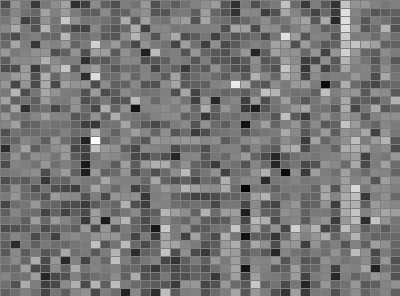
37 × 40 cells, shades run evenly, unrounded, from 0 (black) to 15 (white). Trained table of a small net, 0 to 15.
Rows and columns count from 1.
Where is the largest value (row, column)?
18, 10
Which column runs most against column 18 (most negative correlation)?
12
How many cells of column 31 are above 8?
6
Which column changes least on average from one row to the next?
35
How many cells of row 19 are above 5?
32
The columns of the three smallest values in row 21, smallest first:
9, 28, 22
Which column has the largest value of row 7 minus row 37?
16
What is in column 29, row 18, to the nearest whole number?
8
